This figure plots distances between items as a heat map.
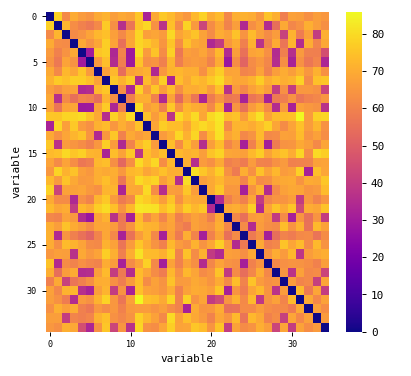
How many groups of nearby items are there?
10
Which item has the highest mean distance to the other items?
11
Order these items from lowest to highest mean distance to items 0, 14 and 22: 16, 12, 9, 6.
9, 12, 16, 6
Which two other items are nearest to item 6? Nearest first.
13, 9
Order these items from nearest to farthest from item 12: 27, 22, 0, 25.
0, 22, 25, 27
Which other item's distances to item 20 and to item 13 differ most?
21
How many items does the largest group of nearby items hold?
8
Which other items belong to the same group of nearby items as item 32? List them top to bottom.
17
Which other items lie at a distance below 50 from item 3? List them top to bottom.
20, 21, 26, 31
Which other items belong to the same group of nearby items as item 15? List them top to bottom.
7, 11
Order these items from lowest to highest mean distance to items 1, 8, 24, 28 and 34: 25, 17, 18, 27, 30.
30, 27, 25, 18, 17
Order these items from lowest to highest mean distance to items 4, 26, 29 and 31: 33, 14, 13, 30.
33, 30, 14, 13
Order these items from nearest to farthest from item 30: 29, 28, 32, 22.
22, 28, 32, 29
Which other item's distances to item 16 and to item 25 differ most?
18
